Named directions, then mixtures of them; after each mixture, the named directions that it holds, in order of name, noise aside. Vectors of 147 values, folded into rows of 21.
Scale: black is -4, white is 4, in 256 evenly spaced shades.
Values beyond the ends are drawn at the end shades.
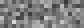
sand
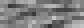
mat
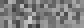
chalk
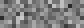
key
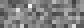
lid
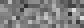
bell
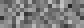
key.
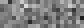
bell, chalk.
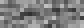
bell, mat, sand.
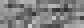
chalk, mat.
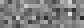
bell.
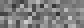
chalk, lid, sand.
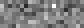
bell, key, mat.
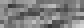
mat.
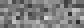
bell, sand.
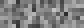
chalk, key, sand.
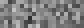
chalk.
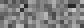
bell, key, lid.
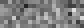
bell.
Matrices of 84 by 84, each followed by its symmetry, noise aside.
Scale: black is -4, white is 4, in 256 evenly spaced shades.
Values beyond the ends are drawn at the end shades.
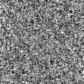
same after a half turn.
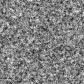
no symmetry.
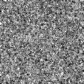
no symmetry.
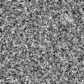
no symmetry.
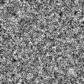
symmetric.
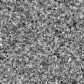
no symmetry.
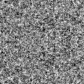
mirrored top to bottom.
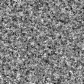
no symmetry.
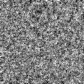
no symmetry.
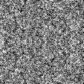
mirrored top to bottom.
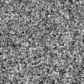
no symmetry.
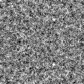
mirrored top to bottom.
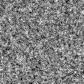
no symmetry.
